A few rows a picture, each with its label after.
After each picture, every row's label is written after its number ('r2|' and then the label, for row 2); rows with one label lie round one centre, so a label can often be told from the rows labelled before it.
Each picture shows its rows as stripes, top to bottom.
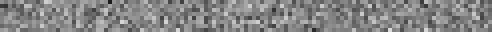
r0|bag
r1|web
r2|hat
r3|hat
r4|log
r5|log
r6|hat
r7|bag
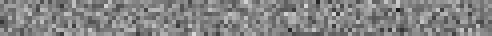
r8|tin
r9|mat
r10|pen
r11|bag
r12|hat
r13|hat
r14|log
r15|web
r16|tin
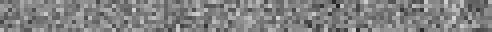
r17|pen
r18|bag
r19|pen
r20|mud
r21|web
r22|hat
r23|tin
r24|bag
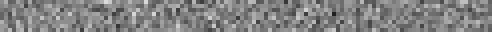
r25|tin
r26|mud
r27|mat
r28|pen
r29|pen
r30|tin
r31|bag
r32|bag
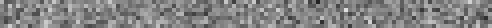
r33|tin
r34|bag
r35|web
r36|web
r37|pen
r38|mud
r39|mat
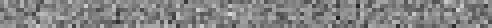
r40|tin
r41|bag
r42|mud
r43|bag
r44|bag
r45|mat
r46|log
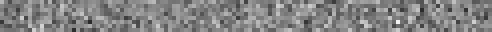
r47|pen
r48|web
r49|web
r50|web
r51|bag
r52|hat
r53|pen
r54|hat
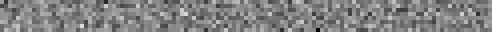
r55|web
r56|mat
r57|web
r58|bag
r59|tin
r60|pen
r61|mat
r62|tin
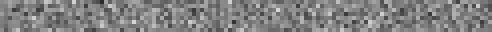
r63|mat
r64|mud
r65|web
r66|log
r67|pen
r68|log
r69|log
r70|hat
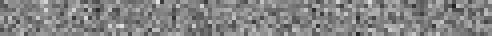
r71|mat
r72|mud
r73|mat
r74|mat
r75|bag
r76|mud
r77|tin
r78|mat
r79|bag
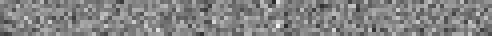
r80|web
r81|tin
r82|bag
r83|log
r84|hat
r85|web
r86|tin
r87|mud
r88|web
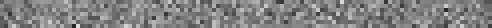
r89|bag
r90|log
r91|mud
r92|pen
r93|hat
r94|web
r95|hat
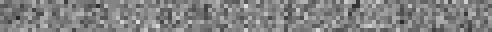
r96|pen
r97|hat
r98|web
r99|web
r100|web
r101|log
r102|mat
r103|hat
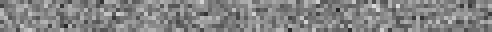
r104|mud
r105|mat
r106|bag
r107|tin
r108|pen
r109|mat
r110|log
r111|web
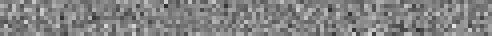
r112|log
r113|pen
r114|pen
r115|mat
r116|mat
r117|hat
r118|pen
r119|log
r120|pen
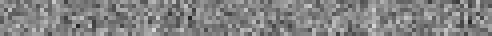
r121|log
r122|mat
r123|log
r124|pen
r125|mat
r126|mat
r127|mat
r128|log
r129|log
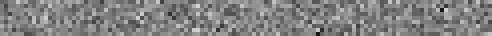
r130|mat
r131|mud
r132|pen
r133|pen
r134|mat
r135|hat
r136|bag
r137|mud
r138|tin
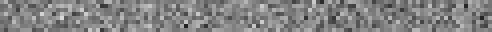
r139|tin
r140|web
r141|web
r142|bag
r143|pen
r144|mud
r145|tin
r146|web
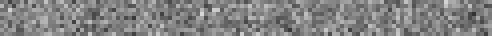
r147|pen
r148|bag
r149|hat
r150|mat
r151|mat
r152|pen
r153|mat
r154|web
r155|mud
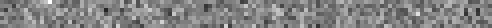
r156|pen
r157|tin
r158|web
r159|web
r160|pen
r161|pen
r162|tin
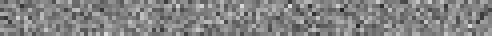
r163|web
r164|mud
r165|mud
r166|bag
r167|hat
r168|pen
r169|tin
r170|mud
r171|tin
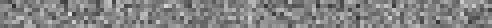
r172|tin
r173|tin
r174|web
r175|hat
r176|bag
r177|mat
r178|web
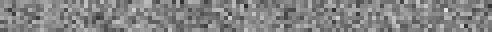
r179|bag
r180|bag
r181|pen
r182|tin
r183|mat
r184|hat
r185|web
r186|hat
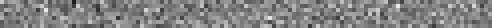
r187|log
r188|hat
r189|mat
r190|mud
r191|bag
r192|web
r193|hat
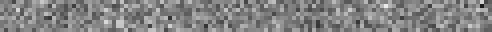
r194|bag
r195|log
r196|tin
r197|mat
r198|log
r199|tin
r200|tin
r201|web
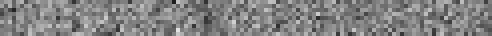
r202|bag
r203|web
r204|bag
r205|hat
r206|tin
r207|bag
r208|bag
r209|bag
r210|web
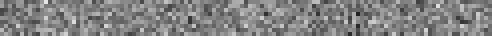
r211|mud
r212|bag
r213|web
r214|tin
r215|mat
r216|mat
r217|tin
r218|bag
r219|bag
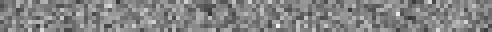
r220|bag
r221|tin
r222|web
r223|hat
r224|mud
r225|pen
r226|web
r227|log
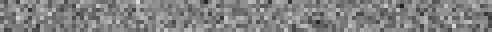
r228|web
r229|log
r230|mat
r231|bag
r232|hat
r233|tin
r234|pen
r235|mud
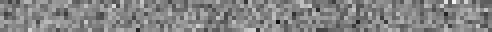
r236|pen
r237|bag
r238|tin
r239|mud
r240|mud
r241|bag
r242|log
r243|tin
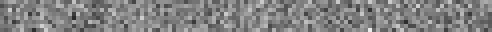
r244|mat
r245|web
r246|bag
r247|hat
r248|hat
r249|web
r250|hat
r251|mud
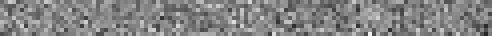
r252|mud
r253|pen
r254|pen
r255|bag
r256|mat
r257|bag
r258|bag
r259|web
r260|mud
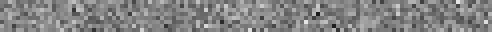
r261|mud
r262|hat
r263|hat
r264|tin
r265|bag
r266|mat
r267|pen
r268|bag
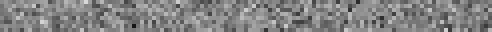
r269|bag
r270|mat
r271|web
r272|mud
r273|hat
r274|mud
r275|mud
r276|pen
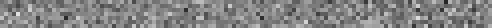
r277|mud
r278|web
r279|pen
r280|tin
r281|log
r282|mat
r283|pen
